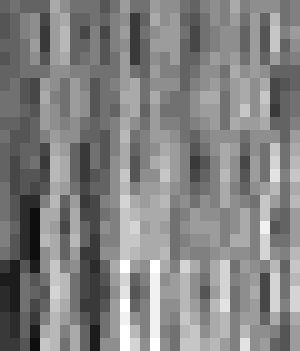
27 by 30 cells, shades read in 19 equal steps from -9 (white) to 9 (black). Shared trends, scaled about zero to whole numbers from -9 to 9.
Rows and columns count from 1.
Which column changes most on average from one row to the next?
28
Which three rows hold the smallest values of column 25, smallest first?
27, 9, 26
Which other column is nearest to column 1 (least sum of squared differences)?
2
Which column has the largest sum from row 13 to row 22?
4
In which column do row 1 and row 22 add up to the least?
16
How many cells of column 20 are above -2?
20
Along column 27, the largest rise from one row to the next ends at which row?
21
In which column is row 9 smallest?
25
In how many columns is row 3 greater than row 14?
14
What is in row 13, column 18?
-2
